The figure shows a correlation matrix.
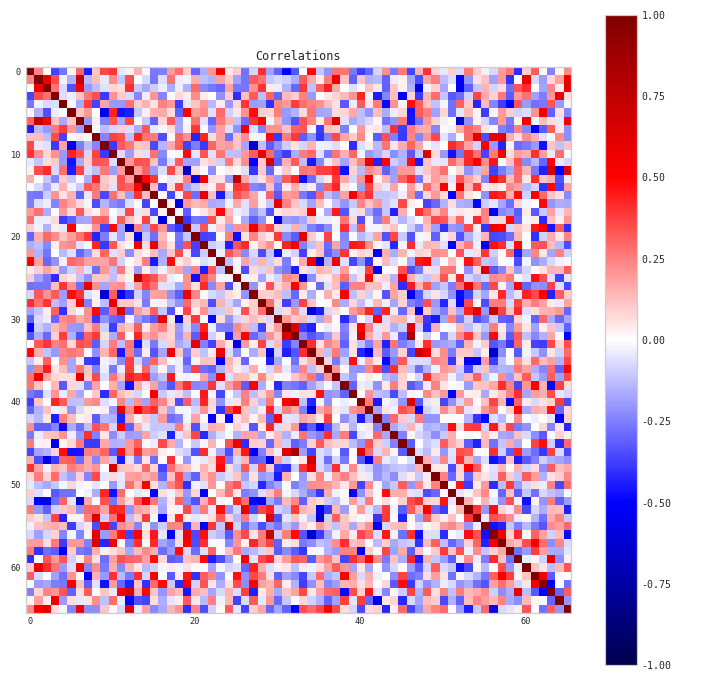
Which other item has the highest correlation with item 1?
6
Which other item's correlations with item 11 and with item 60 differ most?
27
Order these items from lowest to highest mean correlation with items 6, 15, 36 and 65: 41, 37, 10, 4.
4, 10, 41, 37
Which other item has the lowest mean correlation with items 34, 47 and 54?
41
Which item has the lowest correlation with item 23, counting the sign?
35
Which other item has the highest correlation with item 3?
64
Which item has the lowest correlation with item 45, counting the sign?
3
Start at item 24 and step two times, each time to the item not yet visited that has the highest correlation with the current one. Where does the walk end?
9
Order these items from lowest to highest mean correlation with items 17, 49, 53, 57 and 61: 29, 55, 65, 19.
55, 65, 29, 19
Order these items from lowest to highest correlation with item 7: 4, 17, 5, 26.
17, 5, 4, 26
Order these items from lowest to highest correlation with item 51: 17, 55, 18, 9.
17, 18, 55, 9
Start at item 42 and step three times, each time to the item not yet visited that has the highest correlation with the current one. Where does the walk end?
62
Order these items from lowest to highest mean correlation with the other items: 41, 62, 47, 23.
47, 62, 23, 41
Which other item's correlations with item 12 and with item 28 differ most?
19
